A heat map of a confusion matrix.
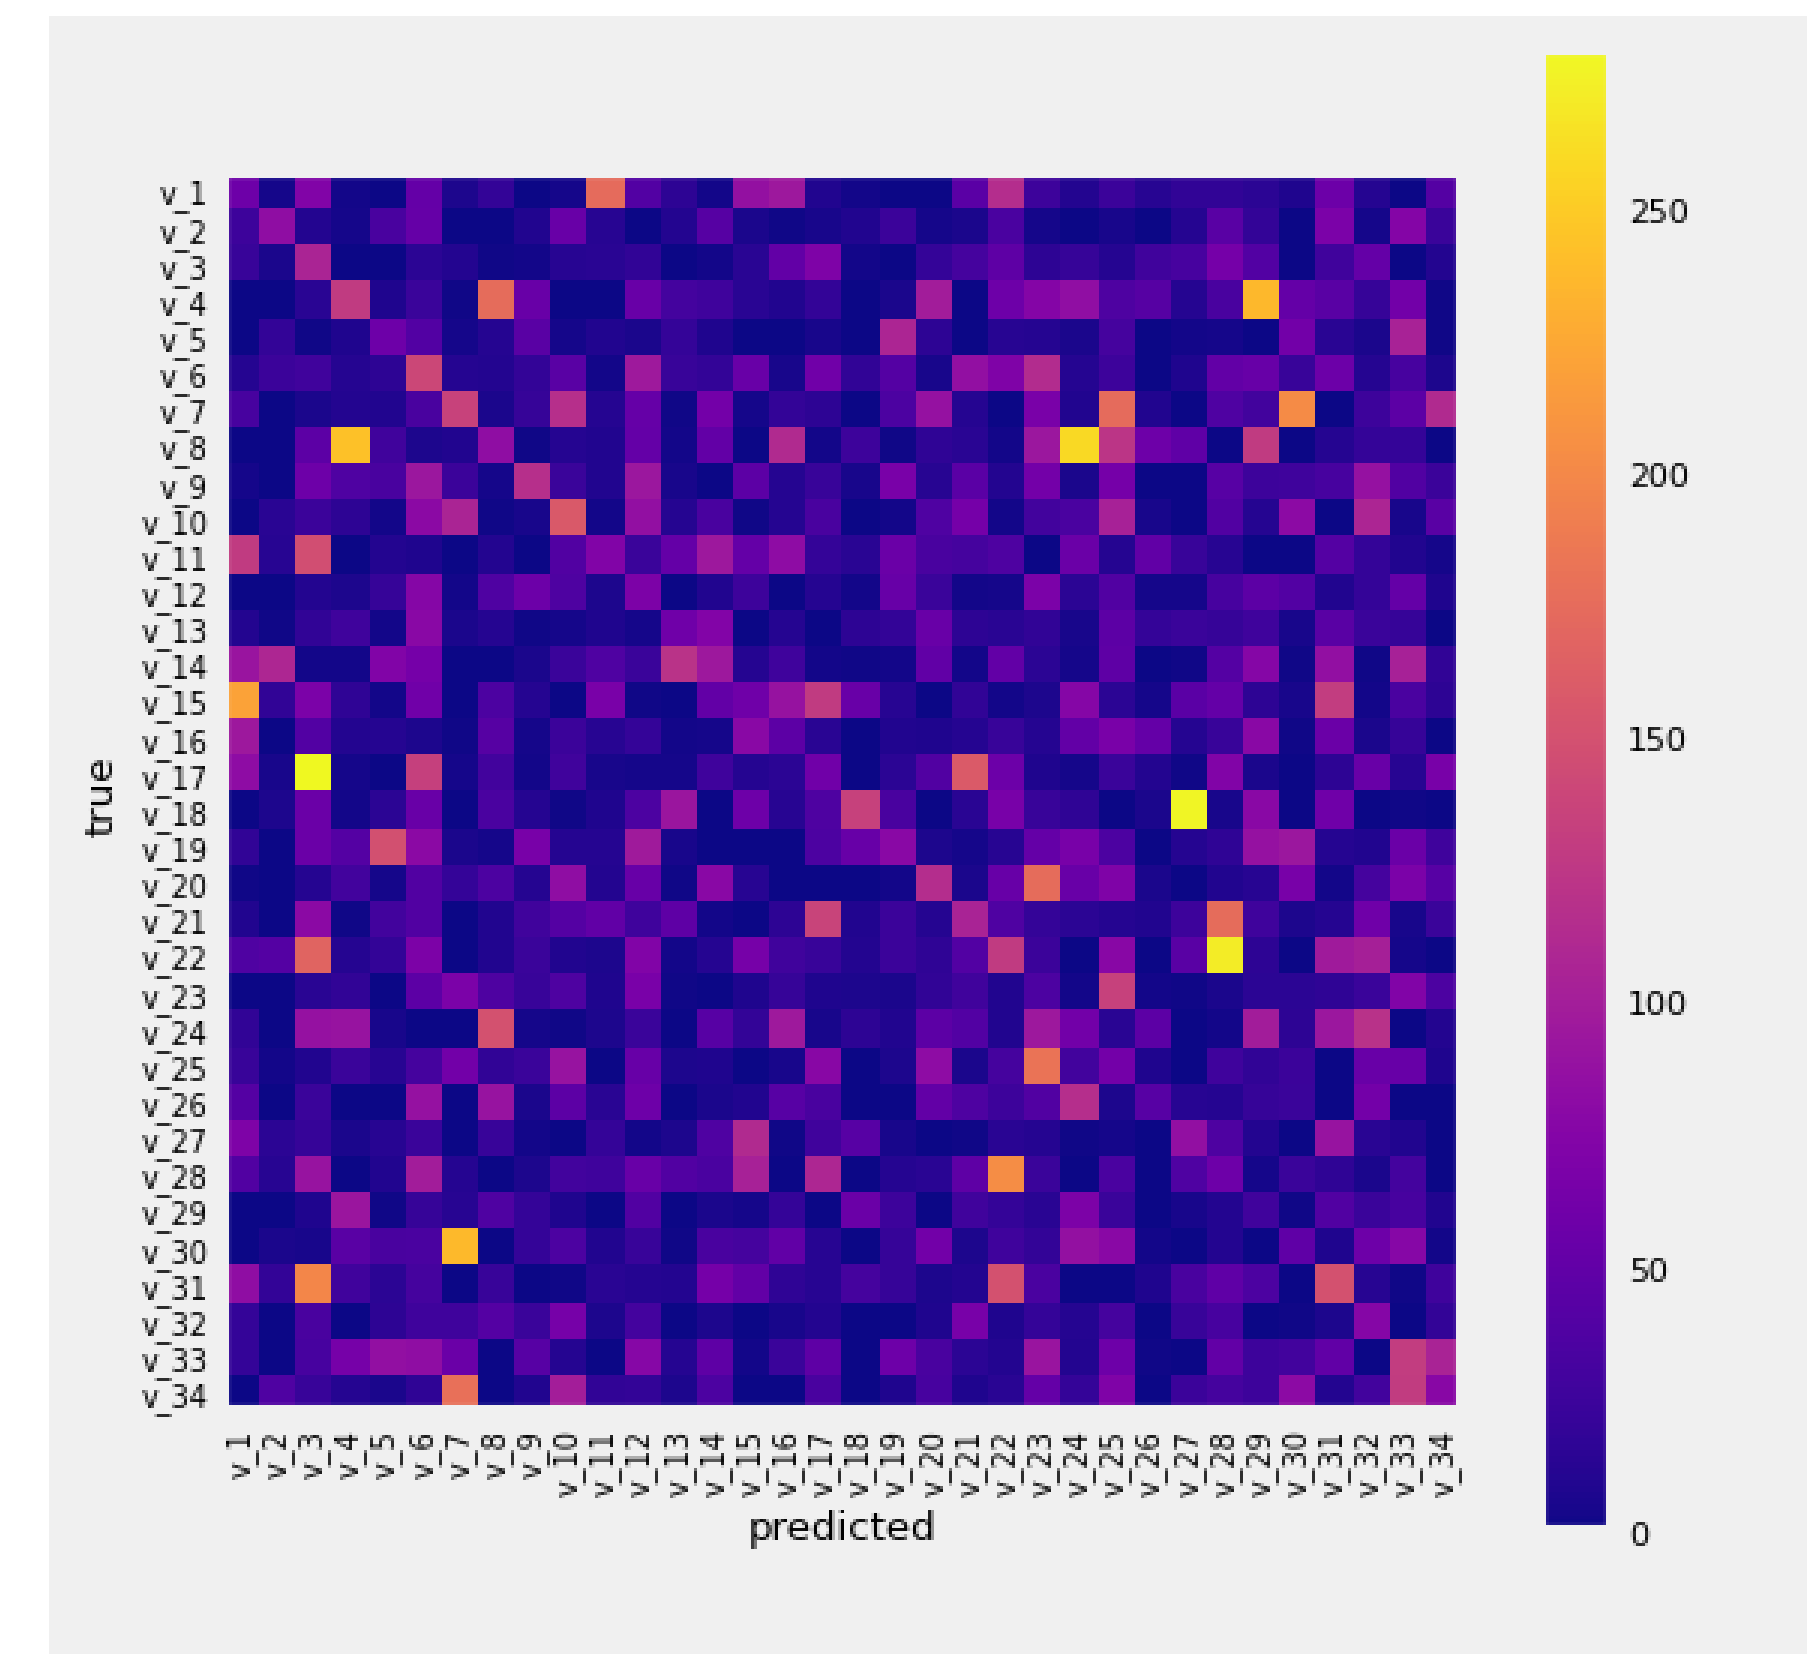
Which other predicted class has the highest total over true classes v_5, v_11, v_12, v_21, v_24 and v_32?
v_3
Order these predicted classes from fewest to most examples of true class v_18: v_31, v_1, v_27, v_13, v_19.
v_1, v_19, v_31, v_13, v_27
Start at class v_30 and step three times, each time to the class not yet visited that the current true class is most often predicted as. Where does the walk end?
v_23
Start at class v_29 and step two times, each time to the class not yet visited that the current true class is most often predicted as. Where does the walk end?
v_8
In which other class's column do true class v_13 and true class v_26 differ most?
v_24
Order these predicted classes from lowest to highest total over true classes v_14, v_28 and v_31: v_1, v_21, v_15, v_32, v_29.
v_32, v_21, v_29, v_15, v_1
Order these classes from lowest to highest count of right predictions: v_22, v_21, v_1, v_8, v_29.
v_29, v_1, v_8, v_21, v_22
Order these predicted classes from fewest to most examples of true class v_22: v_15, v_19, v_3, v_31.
v_19, v_15, v_31, v_3
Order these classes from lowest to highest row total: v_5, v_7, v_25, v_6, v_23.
v_5, v_23, v_25, v_6, v_7
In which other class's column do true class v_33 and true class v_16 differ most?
v_34
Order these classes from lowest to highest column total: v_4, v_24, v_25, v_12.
v_4, v_24, v_12, v_25
